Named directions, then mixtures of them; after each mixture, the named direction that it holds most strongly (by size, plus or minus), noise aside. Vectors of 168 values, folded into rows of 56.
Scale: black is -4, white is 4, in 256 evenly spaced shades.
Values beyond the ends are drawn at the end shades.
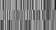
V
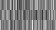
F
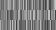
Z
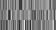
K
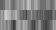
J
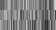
Z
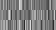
K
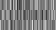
F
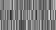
Z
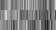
J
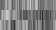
J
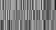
V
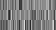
K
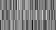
F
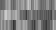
J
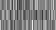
F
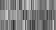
J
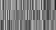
V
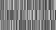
Z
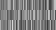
Z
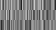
V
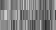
J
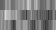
J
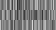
F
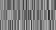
Z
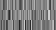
K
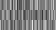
F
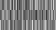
F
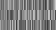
Z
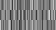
F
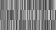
Z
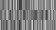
F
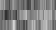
J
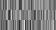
K
